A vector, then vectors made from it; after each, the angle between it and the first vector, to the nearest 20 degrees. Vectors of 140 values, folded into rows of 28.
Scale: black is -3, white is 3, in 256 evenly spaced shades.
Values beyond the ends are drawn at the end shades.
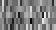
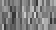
60 degrees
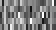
160 degrees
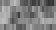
80 degrees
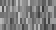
100 degrees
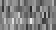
160 degrees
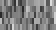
80 degrees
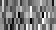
20 degrees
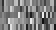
140 degrees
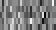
160 degrees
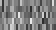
160 degrees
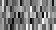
20 degrees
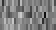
140 degrees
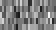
80 degrees
